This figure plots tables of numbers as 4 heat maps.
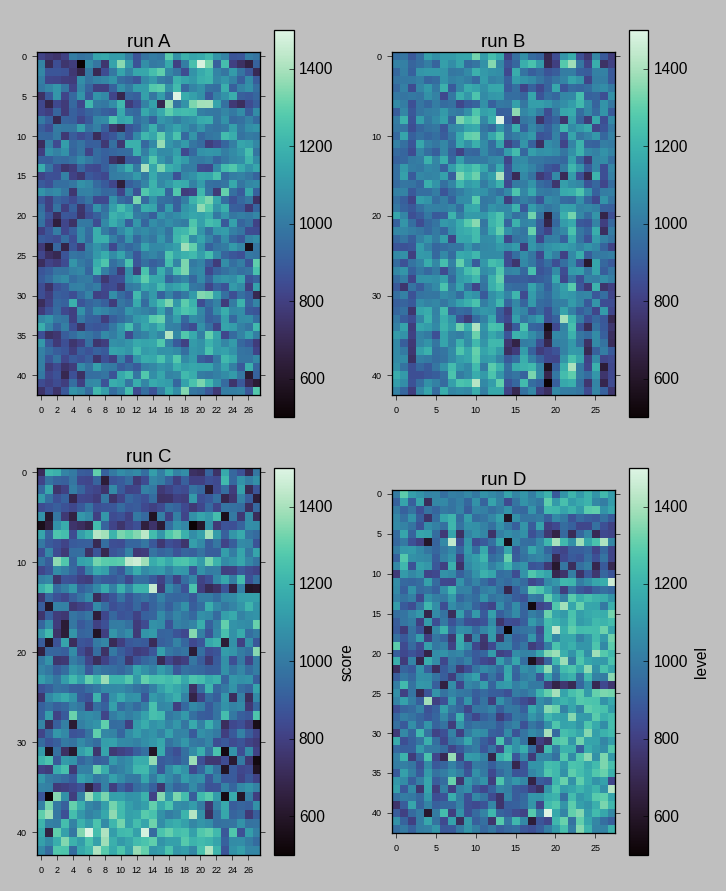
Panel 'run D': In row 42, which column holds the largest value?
23
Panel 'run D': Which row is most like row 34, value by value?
35
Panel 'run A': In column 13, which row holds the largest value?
14
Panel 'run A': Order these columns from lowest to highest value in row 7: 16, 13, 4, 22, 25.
4, 22, 25, 13, 16
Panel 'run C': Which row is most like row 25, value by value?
0
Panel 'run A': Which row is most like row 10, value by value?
38
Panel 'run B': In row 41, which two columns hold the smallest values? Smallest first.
19, 26
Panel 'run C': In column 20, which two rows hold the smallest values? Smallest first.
6, 0
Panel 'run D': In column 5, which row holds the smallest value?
22
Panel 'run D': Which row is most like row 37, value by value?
19
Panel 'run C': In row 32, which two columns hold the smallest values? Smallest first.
27, 24
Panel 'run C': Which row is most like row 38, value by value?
37
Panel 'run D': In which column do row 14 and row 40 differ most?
17
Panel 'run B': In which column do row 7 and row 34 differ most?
15
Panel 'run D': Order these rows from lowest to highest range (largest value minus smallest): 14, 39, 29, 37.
29, 39, 37, 14
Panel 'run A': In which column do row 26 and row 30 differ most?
27
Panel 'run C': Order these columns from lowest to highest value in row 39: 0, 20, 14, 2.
2, 20, 0, 14
